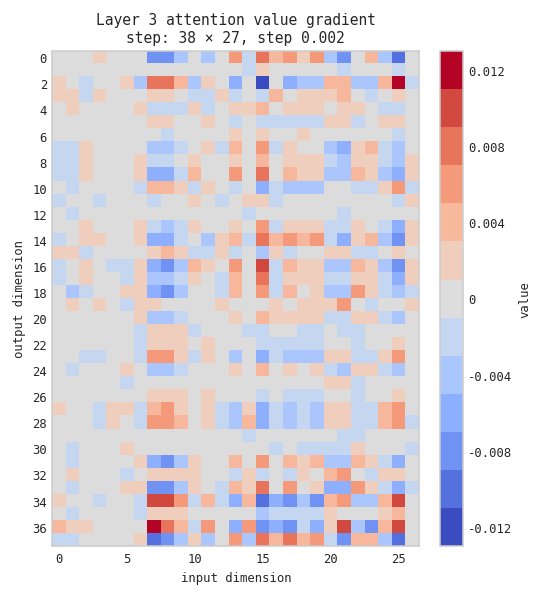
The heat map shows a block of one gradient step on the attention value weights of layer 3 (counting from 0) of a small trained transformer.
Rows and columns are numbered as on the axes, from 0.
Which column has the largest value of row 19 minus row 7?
21
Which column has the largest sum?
15
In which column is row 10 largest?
25
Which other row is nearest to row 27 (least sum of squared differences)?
28
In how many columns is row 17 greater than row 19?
7
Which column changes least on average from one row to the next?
4
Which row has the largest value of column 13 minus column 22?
0
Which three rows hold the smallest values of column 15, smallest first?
2, 34, 36
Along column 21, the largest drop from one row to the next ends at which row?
37
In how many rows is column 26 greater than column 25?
19
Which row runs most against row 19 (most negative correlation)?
30
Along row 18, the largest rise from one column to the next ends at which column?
22
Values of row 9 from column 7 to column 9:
-0.006 -0.006 -0.002
